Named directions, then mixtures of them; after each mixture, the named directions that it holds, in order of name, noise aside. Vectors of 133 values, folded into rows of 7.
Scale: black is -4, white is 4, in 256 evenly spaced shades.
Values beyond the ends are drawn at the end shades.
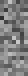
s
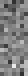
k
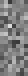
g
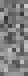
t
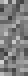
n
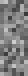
k, n, t.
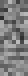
s.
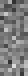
k, s.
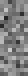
g, s, t.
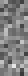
g, k, n.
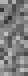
n, t.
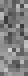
t.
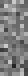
k.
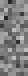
g, s, t.
